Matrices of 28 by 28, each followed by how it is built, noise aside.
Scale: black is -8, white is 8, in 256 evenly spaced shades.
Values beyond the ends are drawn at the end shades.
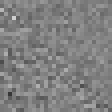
lower triangular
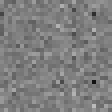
uneven columns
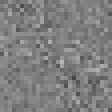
block diagonal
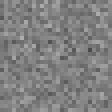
repeating rows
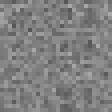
blocks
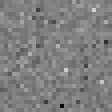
sparse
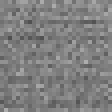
blocks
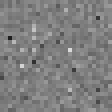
sparse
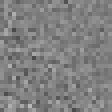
lower triangular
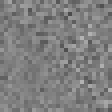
upper triangular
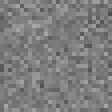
repeating rows
